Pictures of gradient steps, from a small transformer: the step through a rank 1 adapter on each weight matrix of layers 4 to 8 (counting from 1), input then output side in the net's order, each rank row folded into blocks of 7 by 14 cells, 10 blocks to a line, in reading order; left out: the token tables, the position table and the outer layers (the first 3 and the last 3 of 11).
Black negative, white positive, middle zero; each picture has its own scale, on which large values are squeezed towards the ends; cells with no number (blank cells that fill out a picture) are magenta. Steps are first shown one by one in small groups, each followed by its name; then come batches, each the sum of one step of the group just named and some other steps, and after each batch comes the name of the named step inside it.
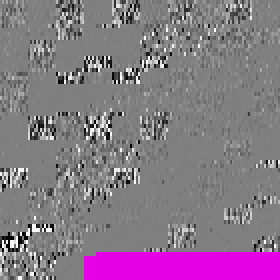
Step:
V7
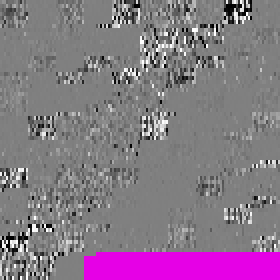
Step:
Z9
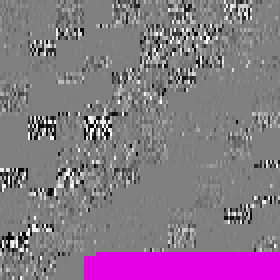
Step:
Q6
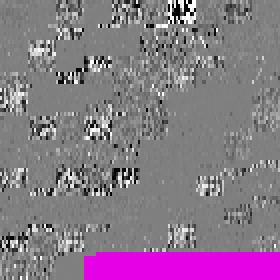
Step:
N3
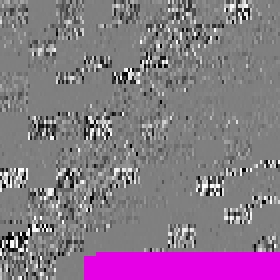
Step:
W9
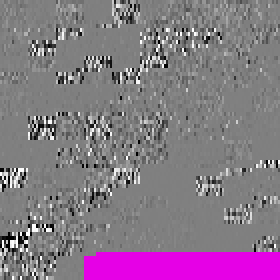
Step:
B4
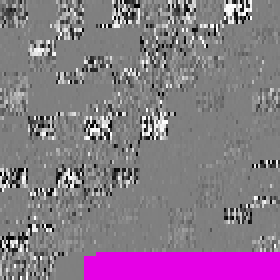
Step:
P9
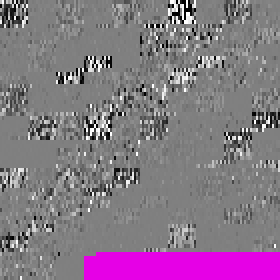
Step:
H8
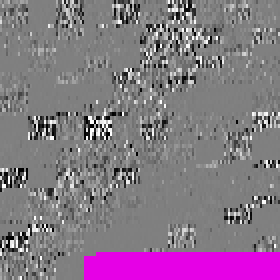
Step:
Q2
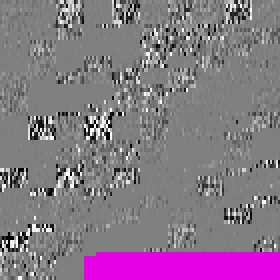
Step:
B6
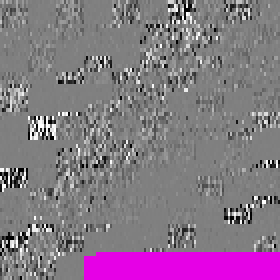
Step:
Q2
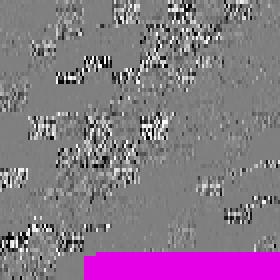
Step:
W9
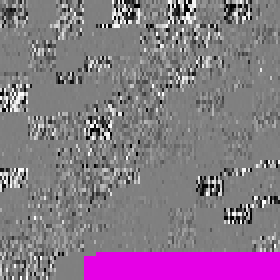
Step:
Z9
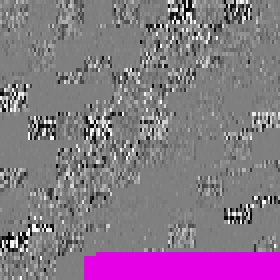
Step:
Q2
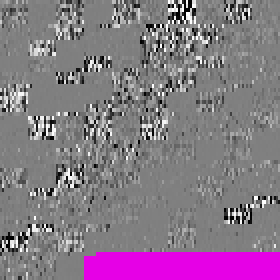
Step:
N3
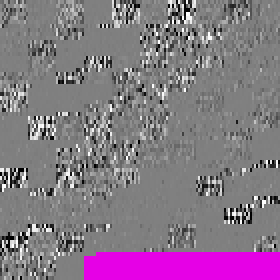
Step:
B6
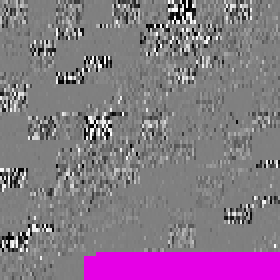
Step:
Q6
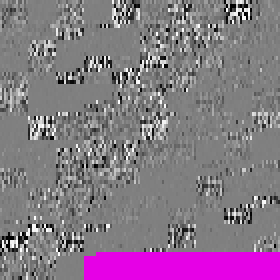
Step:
Z9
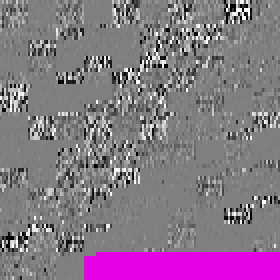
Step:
Q6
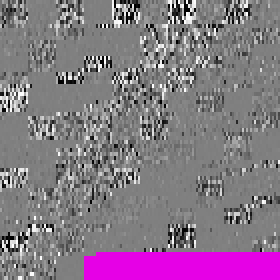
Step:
V7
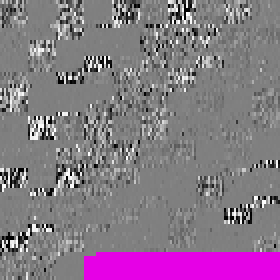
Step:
P9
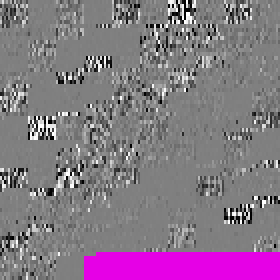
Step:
H8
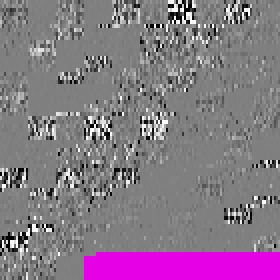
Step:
P9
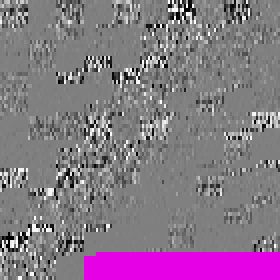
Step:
V7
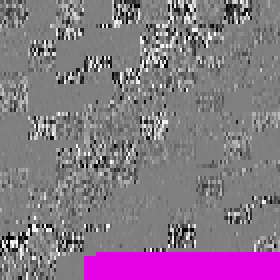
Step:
Z9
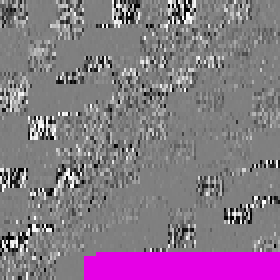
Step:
P9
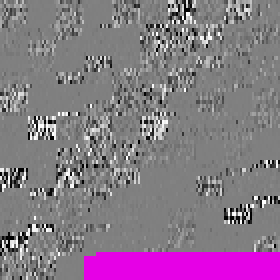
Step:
P9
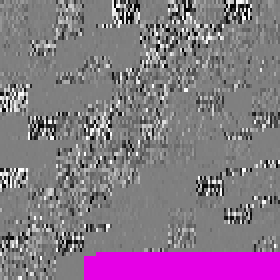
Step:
B6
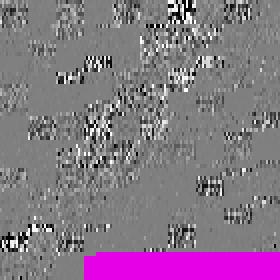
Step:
H8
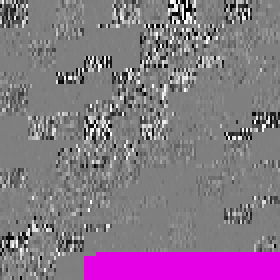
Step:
H8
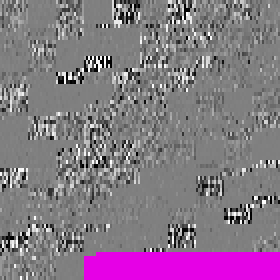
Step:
B4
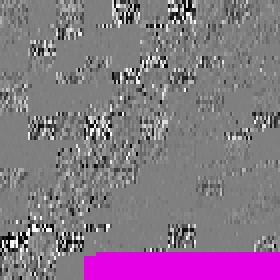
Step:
B4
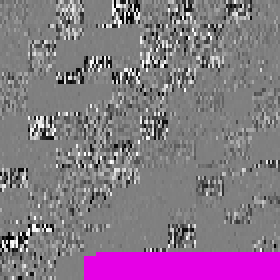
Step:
B4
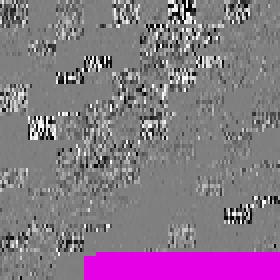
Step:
H8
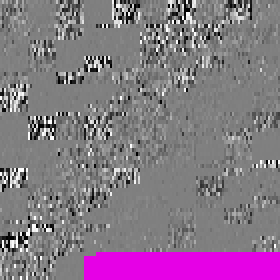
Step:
B4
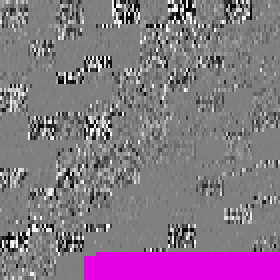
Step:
B4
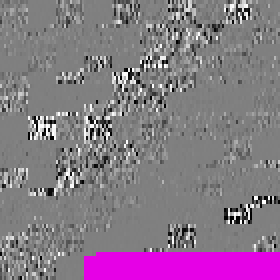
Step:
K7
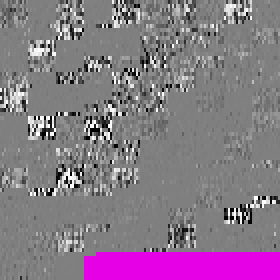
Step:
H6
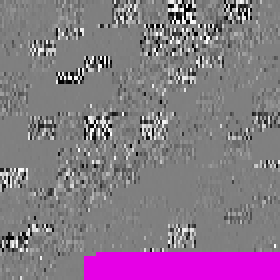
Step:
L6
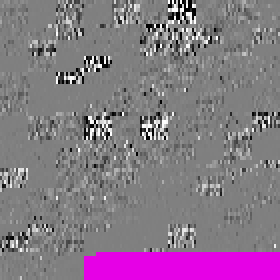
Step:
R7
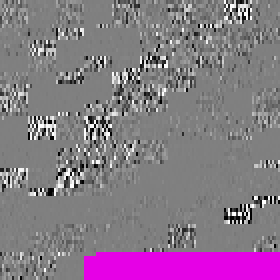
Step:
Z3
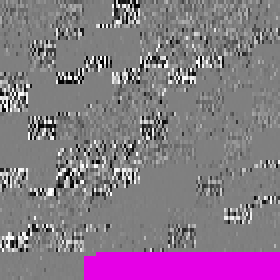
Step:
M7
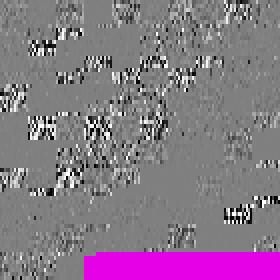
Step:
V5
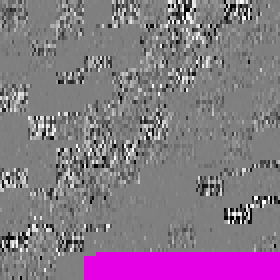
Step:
K7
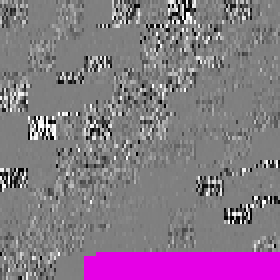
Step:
K7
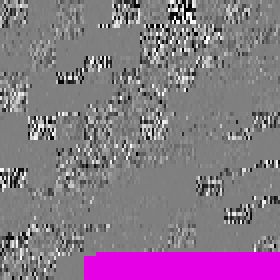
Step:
L6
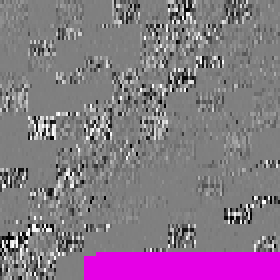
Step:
K7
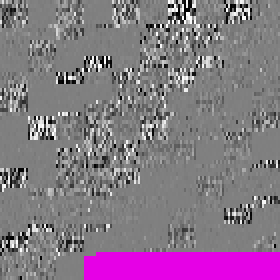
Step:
R7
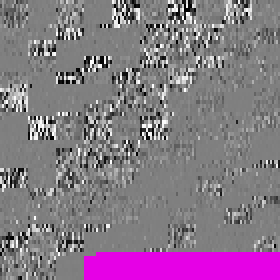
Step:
R7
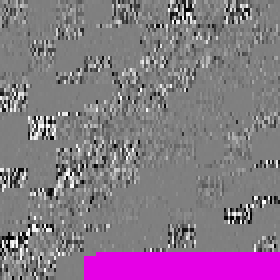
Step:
K7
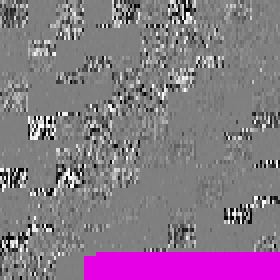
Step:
H6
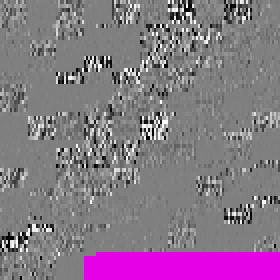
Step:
R7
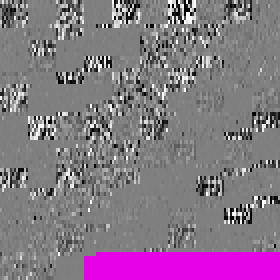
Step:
V5
